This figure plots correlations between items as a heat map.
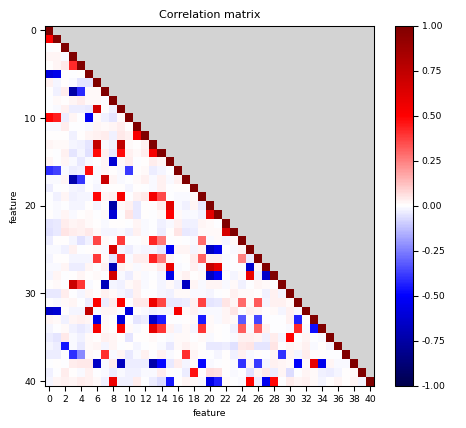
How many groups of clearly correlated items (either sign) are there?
9
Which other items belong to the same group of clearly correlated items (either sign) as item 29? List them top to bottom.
3, 4, 7, 17, 37
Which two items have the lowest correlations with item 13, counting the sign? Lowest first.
38, 33
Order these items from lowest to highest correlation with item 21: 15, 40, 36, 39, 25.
25, 40, 36, 39, 15
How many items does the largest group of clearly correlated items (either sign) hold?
11
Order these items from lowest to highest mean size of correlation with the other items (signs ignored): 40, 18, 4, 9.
18, 4, 40, 9
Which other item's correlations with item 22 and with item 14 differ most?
23
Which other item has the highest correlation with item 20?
27
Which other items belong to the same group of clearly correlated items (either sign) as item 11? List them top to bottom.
12
